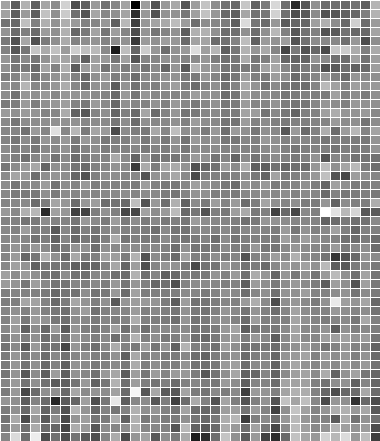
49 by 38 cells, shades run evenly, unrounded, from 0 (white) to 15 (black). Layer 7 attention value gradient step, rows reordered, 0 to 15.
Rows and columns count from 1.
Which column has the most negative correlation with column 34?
28
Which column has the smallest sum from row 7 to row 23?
7
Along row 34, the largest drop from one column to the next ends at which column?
34
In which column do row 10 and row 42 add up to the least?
33
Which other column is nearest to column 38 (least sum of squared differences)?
10
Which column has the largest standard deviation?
14
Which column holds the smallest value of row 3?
25
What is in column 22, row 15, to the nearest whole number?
6
